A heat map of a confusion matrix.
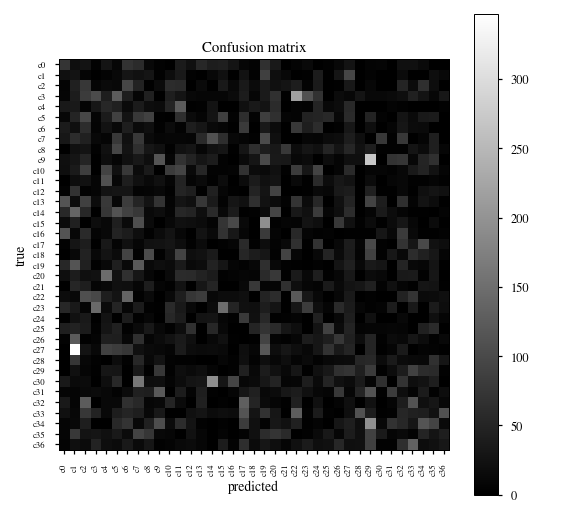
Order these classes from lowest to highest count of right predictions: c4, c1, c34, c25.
c1, c4, c25, c34
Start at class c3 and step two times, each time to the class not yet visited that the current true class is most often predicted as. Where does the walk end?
c6
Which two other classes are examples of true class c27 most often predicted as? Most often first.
c1, c19
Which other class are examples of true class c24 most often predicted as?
c17
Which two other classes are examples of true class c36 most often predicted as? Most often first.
c33, c29
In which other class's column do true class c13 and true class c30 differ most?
c14
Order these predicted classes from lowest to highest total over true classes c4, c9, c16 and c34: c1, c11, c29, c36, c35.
c36, c1, c35, c11, c29
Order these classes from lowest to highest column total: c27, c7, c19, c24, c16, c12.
c16, c12, c24, c27, c7, c19
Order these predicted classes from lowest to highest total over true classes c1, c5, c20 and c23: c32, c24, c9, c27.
c9, c32, c24, c27
